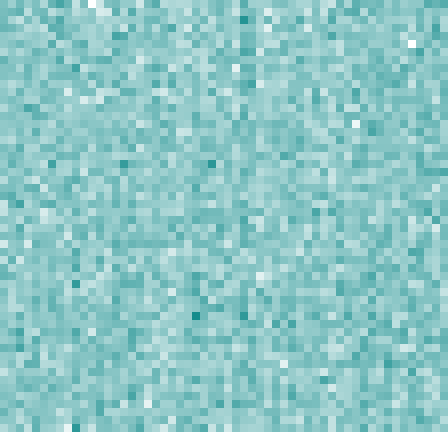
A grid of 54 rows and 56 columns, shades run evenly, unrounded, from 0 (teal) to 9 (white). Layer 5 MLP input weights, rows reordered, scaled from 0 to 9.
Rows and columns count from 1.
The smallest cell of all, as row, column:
40, 25
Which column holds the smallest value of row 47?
52
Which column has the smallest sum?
31
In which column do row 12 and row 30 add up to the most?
9
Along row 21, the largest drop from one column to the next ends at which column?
7
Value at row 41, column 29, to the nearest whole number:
6
